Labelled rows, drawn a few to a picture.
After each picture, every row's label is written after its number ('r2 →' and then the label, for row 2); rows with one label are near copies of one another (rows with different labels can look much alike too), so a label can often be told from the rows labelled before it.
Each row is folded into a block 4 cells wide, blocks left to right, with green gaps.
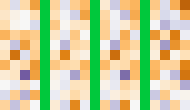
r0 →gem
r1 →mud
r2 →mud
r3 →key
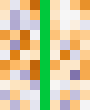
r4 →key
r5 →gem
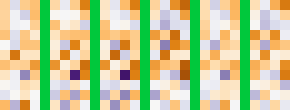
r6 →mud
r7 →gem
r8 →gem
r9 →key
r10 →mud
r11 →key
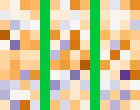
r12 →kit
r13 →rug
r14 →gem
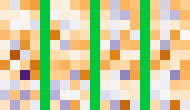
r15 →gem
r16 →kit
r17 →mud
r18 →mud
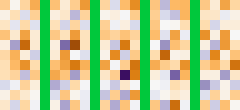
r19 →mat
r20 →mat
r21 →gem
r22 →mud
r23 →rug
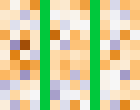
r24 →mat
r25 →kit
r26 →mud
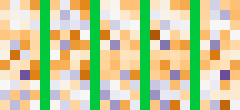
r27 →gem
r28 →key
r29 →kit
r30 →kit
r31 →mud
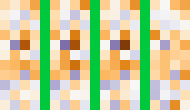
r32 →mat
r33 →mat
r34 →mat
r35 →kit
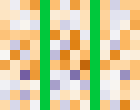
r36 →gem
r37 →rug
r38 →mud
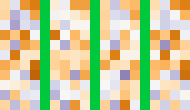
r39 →key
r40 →kit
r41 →mud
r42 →key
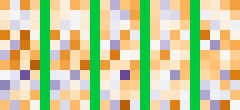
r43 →rug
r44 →rug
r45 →mud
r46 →mud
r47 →kit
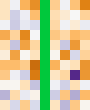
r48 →key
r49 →gem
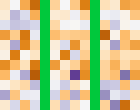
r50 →key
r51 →gem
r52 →kit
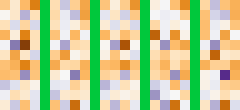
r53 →mat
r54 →mud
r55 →mat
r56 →kit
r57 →mud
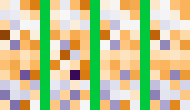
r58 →kit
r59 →gem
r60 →kit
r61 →kit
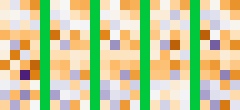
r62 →gem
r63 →kit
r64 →kit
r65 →mat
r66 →kit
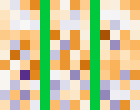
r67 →gem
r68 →rug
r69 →kit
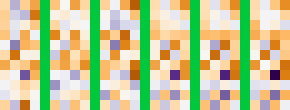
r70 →mud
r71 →rug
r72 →key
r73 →gem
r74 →gem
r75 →gem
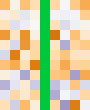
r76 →rug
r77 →kit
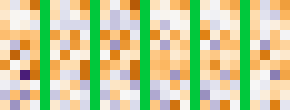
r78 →gem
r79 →key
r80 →key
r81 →kit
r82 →kit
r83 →mud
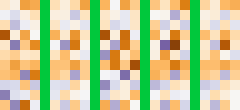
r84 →kit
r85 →mat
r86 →rug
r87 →mat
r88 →mat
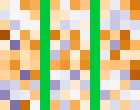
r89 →kit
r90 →rug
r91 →key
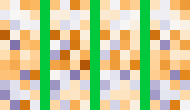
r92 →kit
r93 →rug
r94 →rug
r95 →kit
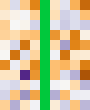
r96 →gem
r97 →key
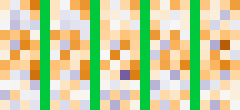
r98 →key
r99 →key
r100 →gem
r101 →rug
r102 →mat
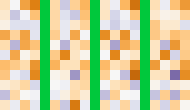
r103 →key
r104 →mud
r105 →key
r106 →gem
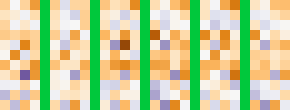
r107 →gem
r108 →mud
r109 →mat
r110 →kit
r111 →key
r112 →kit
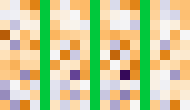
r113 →kit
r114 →gem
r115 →gem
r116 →mud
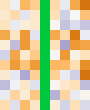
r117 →rug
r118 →key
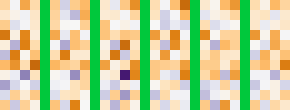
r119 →rug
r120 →mud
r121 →gem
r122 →key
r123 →kit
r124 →rug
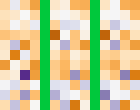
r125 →gem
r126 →kit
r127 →kit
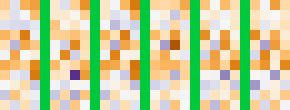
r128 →key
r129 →gem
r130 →key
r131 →mat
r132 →rug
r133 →rug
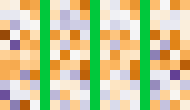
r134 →kit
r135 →key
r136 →key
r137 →rug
